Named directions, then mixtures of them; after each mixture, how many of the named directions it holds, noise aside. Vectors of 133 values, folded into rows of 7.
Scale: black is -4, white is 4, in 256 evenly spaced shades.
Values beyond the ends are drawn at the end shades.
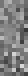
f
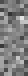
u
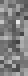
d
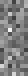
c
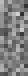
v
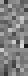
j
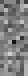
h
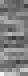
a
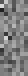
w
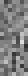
two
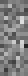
three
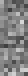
three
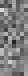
two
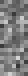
four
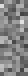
four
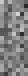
one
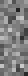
three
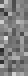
three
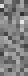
four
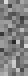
one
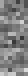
three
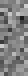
one
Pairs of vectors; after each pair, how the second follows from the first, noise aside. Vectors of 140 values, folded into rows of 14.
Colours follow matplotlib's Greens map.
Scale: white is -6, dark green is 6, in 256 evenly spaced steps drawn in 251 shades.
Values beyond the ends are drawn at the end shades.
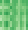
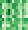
wrapped around, scaled up.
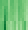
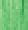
reversed, shrunk.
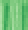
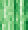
wrapped around, scaled up.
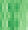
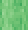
wrapped around, negated, shrunk.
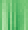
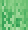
sign-scrambled.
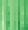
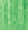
reversed, negated, shrunk.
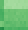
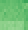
reversed, shrunk.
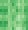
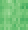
reversed, shrunk.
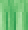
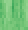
reversed, shrunk.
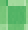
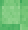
reversed, negated, shrunk.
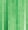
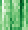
reversed, scaled up.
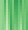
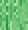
sign-scrambled.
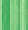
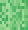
sign-scrambled.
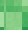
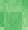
negated, shrunk.
